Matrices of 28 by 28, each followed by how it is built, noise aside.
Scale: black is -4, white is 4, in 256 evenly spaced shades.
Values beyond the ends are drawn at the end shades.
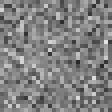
noise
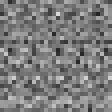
repeating columns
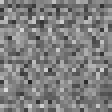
repeating columns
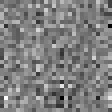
low rank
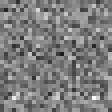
repeating columns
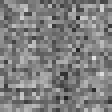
blocks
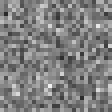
blocks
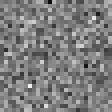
noise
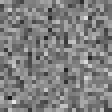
noise
